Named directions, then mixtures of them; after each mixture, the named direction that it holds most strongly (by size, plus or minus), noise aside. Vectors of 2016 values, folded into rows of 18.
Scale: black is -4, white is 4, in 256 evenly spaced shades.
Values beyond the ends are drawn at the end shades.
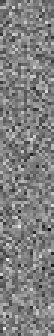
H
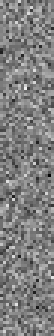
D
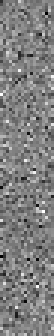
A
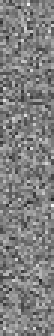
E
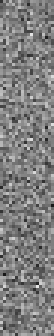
E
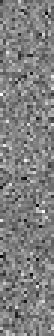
A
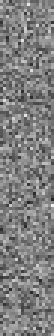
E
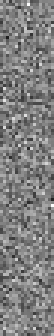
E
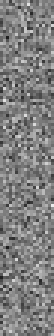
E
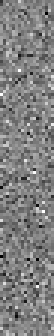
A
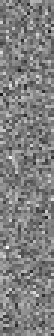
E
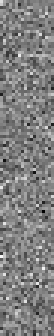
A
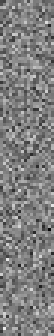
H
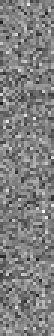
E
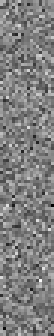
H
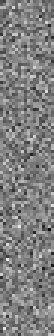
H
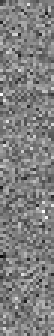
A
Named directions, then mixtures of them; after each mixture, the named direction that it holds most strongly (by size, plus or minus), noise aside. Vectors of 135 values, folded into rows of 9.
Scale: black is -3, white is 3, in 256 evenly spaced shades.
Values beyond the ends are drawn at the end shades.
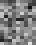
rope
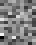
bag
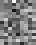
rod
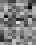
rope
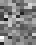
rope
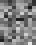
rope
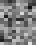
rope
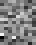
bag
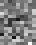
bag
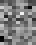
rope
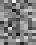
rod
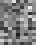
rod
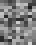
rope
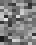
rope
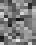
rope
